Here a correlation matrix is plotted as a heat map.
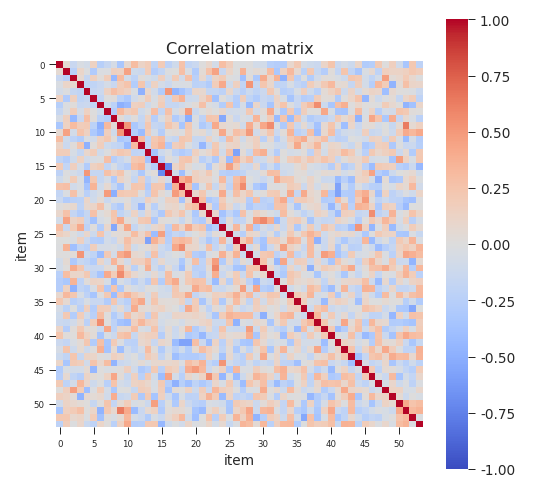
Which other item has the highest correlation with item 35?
12
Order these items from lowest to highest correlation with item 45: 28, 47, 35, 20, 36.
47, 28, 35, 36, 20
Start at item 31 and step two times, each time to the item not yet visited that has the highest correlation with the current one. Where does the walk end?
51
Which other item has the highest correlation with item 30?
23
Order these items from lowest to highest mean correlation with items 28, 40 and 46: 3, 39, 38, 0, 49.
49, 0, 38, 3, 39
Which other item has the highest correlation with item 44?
24
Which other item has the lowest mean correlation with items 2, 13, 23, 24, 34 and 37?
8
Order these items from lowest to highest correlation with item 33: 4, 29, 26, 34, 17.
4, 34, 26, 17, 29
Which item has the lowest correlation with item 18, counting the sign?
41
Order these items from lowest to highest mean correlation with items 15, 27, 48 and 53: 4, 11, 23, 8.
4, 8, 11, 23
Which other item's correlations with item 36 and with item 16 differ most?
15
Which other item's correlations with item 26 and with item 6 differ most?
38
